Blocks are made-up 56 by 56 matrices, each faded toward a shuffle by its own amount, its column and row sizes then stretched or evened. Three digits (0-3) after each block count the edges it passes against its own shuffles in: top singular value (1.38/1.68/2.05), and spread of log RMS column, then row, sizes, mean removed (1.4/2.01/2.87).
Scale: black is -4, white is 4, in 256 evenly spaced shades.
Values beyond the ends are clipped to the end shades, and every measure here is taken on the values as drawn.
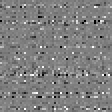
2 1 3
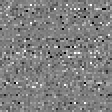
0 0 2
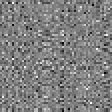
3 1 1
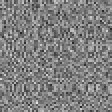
3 0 0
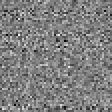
2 0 2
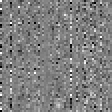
2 3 0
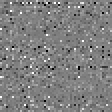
0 1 2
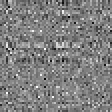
3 1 1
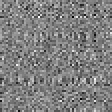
3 1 2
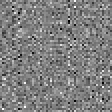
3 2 0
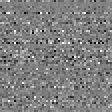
1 0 3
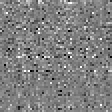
2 1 2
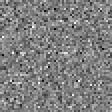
0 0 1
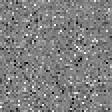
1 0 0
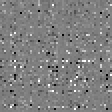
0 2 2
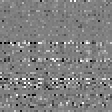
3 0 3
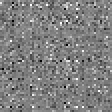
0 2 2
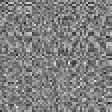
3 1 1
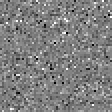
0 0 0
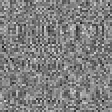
3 0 1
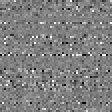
2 0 3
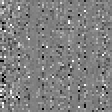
0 3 0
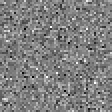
0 1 0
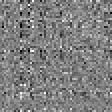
3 2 2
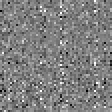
0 2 1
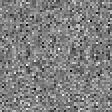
2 1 0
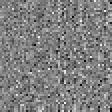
2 1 0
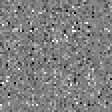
0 1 1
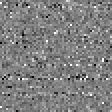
1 0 2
